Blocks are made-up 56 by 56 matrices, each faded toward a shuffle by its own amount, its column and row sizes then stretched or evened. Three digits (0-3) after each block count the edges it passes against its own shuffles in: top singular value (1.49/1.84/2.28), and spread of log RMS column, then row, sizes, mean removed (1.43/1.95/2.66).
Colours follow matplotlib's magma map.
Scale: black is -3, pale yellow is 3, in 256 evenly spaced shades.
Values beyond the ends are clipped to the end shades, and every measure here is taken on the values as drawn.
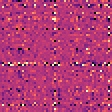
2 2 3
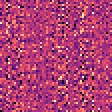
2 3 0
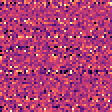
1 1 3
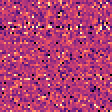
1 1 2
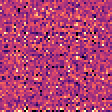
2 2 1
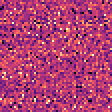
2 0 1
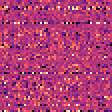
2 1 3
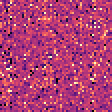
0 2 0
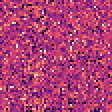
0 2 0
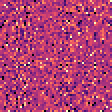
2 1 0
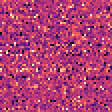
1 0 2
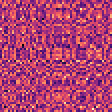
3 0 2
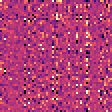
2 3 1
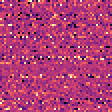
0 0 3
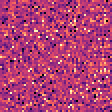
1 0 0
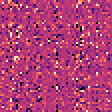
1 3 1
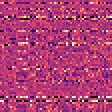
3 0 3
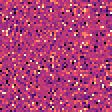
1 0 0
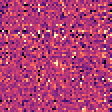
2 2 2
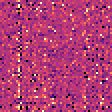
2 2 1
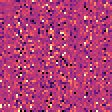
1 3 0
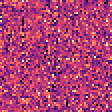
0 2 0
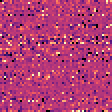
0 2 3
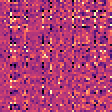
3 3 2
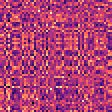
3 2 1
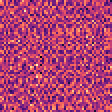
3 0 0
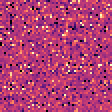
0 1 1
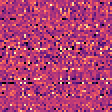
2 0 3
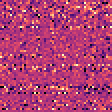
0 2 3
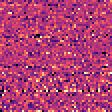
1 0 3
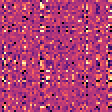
3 3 2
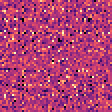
1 1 2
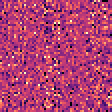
2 2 0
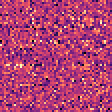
1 1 1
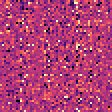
1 2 1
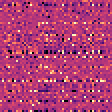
3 1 3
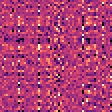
3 3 0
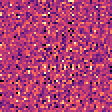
1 2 1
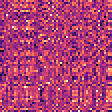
3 1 1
